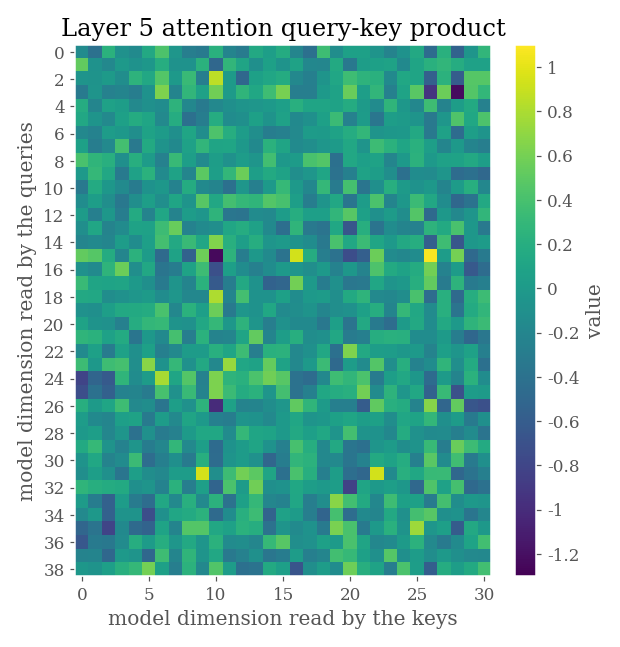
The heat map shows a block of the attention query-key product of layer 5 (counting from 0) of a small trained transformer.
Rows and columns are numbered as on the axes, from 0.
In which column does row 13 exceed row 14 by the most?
28
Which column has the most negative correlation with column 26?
10
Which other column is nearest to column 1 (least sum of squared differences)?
17
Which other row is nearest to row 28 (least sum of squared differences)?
22
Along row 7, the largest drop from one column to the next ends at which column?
4
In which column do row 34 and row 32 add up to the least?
20
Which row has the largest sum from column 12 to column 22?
3
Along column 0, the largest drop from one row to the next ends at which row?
24
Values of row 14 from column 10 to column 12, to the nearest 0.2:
0.6 0.2 0
